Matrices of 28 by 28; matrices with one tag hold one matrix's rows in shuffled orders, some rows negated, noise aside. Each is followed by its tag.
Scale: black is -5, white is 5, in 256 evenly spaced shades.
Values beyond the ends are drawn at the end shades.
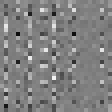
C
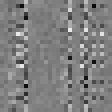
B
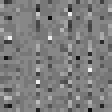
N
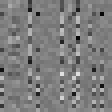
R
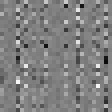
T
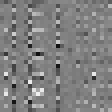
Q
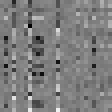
Q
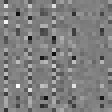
C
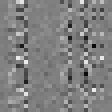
B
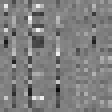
Q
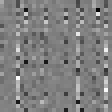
T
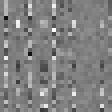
C
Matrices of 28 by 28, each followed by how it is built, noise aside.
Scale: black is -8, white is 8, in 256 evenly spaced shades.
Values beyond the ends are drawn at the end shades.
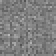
blocks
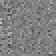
uneven columns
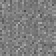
repeating rows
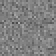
low rank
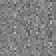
uneven columns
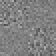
block diagonal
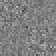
block diagonal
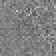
upper triangular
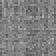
blocks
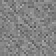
Toeplitz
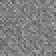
Toeplitz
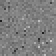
sparse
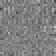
low rank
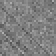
Toeplitz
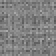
blocks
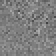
upper triangular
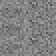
repeating rows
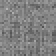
blocks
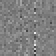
uneven columns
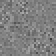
block diagonal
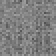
blocks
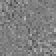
block diagonal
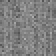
blocks
